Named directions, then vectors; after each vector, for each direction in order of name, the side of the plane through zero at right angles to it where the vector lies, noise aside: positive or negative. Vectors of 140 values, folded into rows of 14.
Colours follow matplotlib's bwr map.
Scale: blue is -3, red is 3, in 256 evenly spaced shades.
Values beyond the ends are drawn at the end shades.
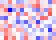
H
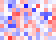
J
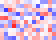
negative, negative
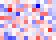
negative, negative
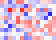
negative, positive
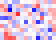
positive, positive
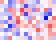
negative, positive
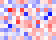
negative, positive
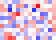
positive, positive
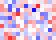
positive, positive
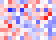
positive, negative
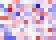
negative, negative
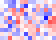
negative, positive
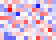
negative, negative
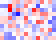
negative, negative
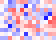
negative, positive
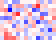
positive, positive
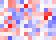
positive, negative
